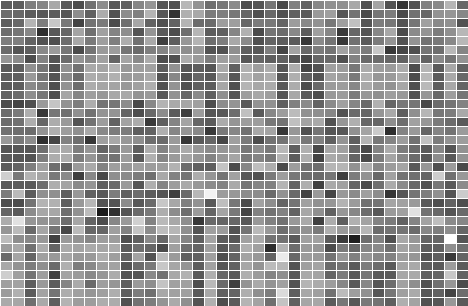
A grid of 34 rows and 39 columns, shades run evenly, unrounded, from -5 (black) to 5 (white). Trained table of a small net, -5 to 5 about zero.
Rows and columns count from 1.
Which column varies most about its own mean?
24
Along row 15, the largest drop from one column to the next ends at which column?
33
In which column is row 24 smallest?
9
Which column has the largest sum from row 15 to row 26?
14
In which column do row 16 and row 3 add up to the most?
36
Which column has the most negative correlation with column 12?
17
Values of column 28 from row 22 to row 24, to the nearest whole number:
-2 1 -1
